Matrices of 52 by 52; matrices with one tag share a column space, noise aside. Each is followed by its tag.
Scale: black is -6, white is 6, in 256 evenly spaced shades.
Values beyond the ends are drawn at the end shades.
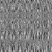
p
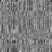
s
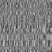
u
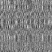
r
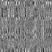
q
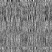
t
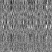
r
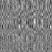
r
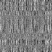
s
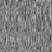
t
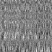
p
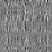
t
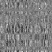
u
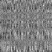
p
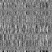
u
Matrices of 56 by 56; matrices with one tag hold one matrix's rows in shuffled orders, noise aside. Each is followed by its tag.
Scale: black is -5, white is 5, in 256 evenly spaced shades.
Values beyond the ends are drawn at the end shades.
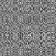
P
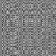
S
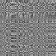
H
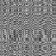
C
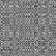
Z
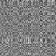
P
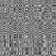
C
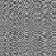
C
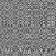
P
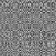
P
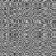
C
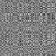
P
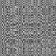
S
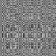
S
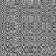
S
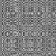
S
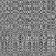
P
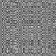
S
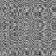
C
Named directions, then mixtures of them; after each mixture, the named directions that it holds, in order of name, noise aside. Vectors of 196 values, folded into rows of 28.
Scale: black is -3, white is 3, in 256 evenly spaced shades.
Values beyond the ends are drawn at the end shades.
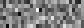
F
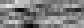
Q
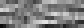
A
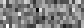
F.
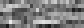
A, F, Q.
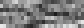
A, Q.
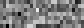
A, F.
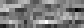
A, Q.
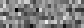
A, F, Q.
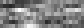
Q.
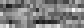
A, F, Q.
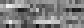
A, F, Q.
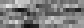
Q.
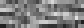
A.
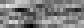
Q.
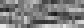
A.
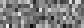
F.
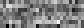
A, F, Q.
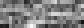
A, F, Q.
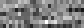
A, F, Q.
